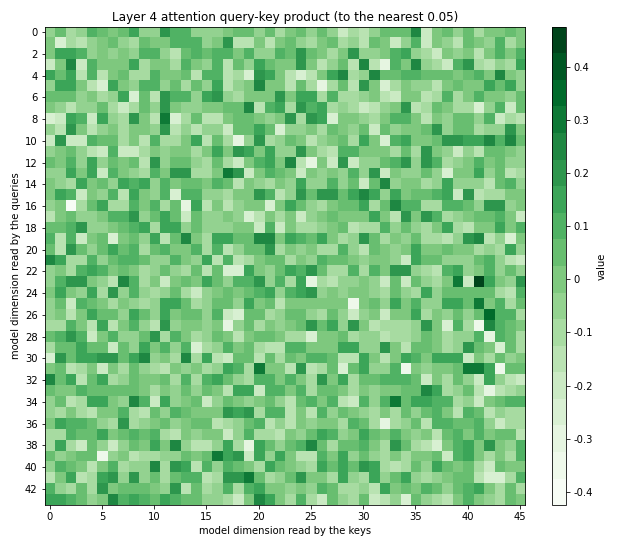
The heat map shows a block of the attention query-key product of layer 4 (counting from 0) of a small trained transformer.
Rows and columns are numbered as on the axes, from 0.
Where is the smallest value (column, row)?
2, 16
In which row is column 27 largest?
15
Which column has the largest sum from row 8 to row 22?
8
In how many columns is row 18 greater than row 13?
21
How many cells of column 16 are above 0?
18
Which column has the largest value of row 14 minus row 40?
32
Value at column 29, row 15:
0.15
